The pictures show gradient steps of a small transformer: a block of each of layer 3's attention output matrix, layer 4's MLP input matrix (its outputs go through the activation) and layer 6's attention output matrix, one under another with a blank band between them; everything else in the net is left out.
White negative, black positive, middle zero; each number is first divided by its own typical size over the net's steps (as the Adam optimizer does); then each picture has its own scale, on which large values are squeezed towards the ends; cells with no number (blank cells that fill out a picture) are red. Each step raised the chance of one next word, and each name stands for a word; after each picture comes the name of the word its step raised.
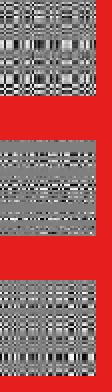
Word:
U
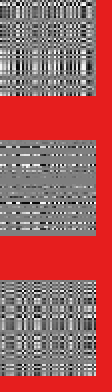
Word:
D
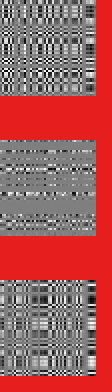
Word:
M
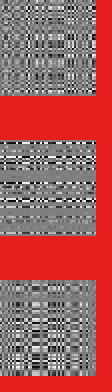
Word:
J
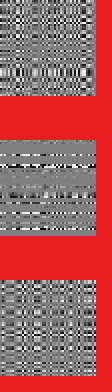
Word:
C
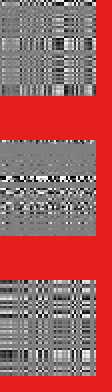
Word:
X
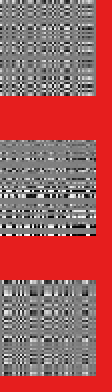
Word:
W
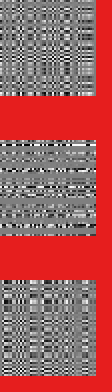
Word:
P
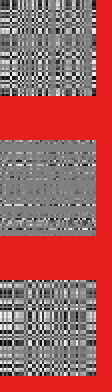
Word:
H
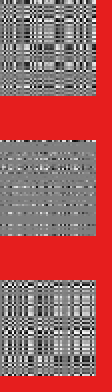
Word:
M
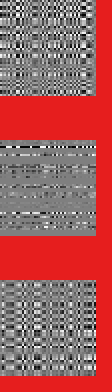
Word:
J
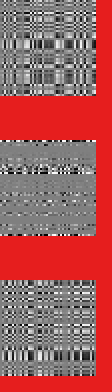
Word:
U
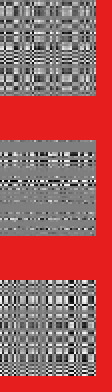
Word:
M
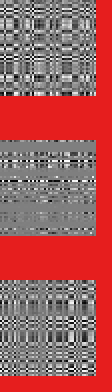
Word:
P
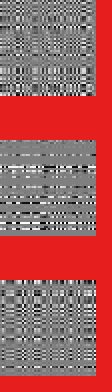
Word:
W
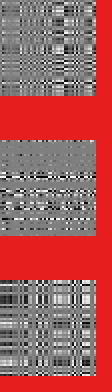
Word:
M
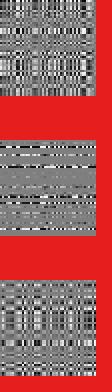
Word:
H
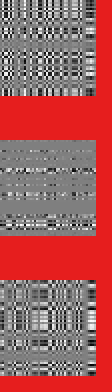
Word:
H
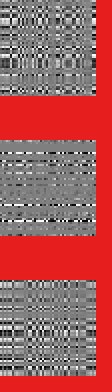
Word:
J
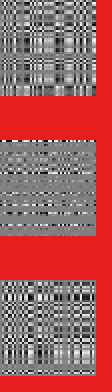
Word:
X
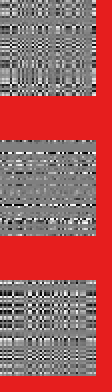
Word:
W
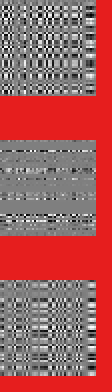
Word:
J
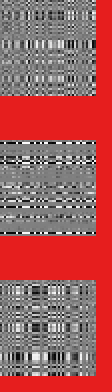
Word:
U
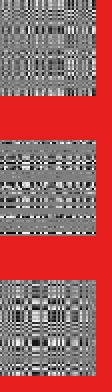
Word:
H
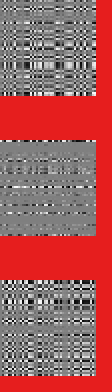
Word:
P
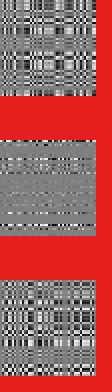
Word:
H
